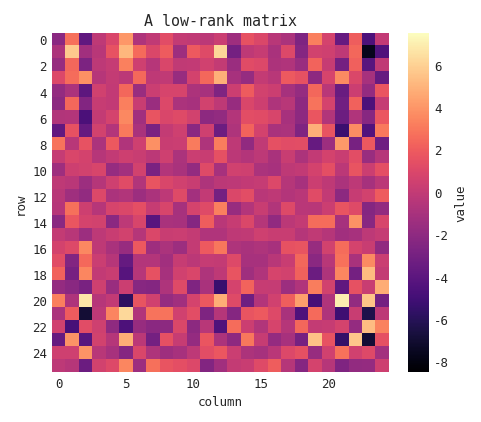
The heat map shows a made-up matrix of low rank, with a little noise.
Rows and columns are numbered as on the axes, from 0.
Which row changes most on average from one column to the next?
23
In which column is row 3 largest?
12
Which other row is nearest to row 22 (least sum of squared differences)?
17
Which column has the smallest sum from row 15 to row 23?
5
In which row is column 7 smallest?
14
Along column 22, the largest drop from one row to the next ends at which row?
8
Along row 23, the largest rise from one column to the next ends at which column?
22
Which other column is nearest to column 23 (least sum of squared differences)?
18
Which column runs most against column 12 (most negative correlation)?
24
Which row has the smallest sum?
19
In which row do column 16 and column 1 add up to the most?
1
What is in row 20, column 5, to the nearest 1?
-6
